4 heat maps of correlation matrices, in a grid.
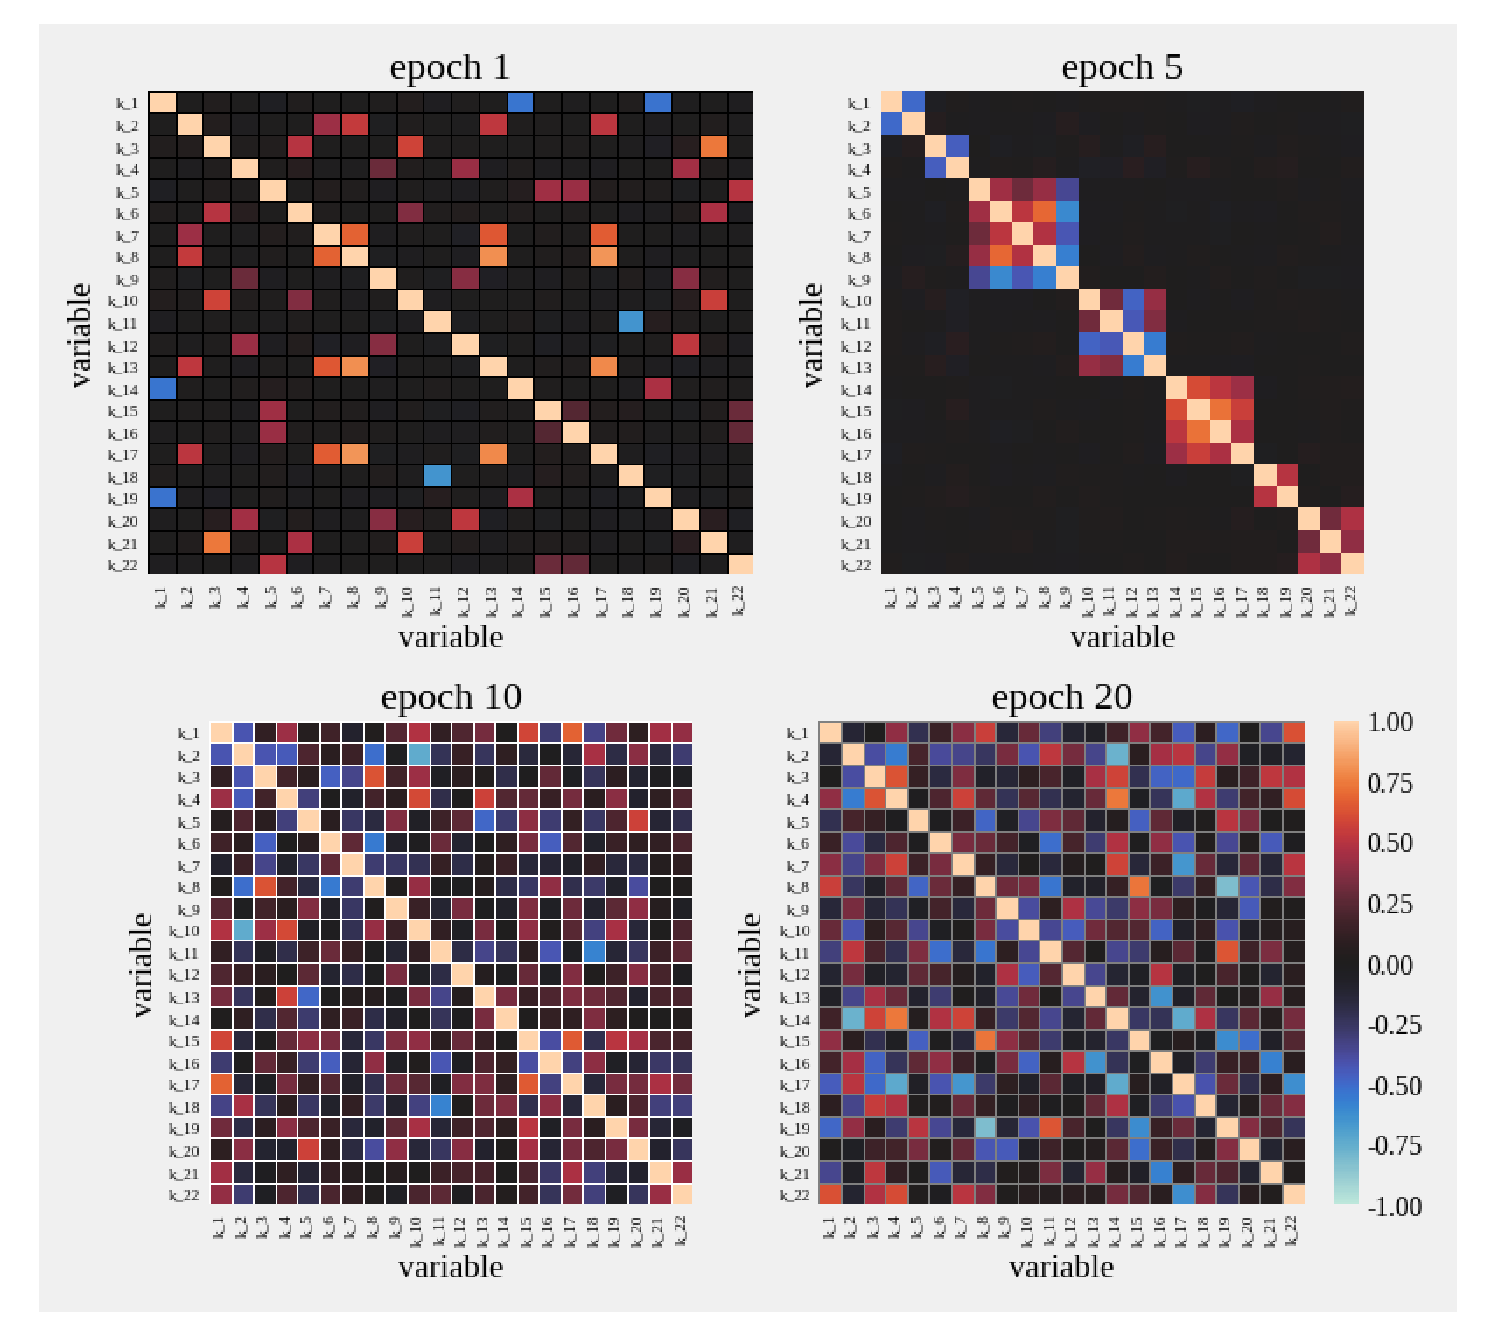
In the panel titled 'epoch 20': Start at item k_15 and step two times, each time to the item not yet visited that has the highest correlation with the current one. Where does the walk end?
k_1
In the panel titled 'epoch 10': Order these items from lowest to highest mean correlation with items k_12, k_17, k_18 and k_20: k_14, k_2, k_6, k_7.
k_7, k_6, k_14, k_2
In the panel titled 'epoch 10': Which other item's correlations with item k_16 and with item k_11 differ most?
k_18
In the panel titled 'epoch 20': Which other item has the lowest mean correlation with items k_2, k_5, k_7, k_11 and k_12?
k_10
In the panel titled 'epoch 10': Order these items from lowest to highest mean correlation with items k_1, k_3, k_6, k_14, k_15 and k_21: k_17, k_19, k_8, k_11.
k_8, k_11, k_19, k_17
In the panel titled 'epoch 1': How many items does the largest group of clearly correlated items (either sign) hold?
5
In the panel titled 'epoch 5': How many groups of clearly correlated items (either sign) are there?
7
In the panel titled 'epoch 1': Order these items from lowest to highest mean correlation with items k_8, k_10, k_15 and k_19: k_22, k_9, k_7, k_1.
k_1, k_9, k_22, k_7
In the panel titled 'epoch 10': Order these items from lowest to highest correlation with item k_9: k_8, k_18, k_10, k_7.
k_7, k_18, k_8, k_10
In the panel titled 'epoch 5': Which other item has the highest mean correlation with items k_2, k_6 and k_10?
k_8
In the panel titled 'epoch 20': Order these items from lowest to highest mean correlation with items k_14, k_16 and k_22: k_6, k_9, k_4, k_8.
k_9, k_8, k_6, k_4
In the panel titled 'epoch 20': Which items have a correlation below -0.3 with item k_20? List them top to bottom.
k_8, k_9, k_15
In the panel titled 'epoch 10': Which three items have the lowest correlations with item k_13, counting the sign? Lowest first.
k_5, k_11, k_2
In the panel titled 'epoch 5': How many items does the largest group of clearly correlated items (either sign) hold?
5
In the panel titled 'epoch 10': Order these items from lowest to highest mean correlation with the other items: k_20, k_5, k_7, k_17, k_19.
k_7, k_5, k_20, k_19, k_17
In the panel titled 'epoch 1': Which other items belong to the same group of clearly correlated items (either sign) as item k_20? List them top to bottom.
k_4, k_9, k_12
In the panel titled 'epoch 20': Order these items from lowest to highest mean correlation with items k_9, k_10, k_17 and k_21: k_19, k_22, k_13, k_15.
k_22, k_19, k_13, k_15
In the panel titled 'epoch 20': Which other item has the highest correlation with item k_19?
k_11
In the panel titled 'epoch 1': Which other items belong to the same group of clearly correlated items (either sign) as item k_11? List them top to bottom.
k_18
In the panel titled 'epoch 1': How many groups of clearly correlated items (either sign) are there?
6
